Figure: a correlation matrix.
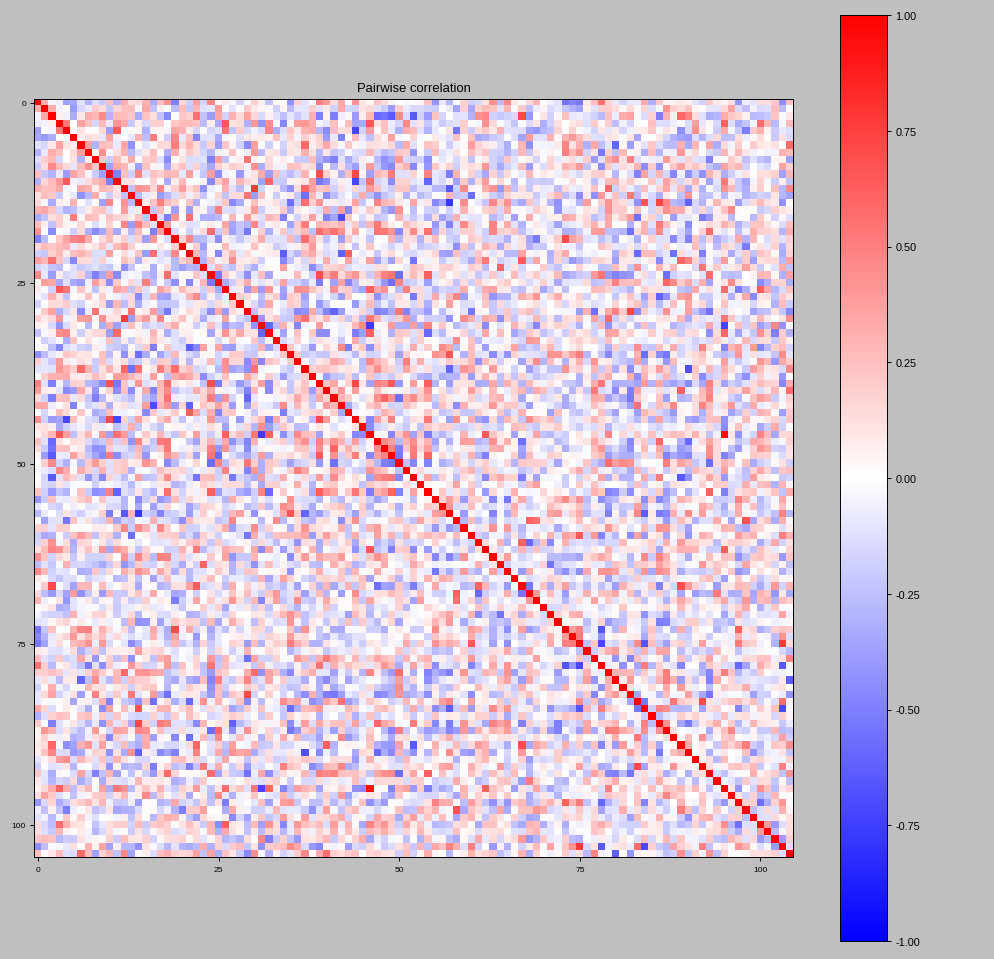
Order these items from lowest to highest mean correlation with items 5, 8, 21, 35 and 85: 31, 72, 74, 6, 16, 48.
48, 31, 6, 72, 74, 16
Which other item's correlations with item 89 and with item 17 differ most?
67
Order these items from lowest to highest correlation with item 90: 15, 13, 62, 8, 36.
36, 15, 8, 62, 13
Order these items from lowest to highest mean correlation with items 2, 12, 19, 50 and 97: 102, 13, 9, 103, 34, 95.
34, 13, 103, 95, 102, 9
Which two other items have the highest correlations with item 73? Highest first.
19, 97
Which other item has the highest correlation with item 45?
31
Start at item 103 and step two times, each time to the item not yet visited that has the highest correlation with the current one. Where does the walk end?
60
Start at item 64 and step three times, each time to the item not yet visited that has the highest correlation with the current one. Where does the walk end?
83
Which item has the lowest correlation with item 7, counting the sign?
78
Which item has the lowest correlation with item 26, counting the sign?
97
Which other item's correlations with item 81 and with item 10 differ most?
39
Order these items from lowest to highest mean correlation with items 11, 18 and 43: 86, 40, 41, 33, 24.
33, 40, 86, 24, 41
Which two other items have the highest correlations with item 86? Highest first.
14, 47
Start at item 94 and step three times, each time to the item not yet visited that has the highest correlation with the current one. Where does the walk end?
98
